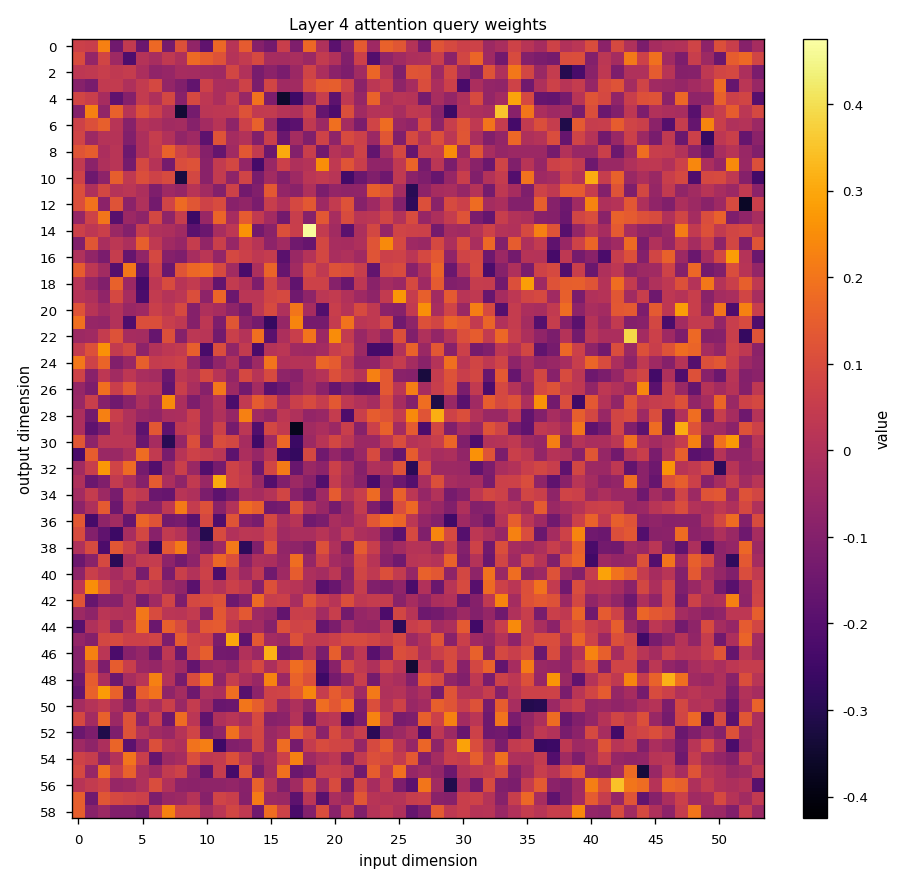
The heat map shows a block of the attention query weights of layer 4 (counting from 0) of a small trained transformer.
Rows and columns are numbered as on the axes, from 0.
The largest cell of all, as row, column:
14, 18
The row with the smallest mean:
52
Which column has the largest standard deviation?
17
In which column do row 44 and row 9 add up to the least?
31
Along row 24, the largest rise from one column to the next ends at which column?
49
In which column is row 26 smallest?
32
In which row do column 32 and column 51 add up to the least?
39
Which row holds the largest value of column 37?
48
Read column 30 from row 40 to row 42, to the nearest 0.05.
0.1 0.1 -0.15
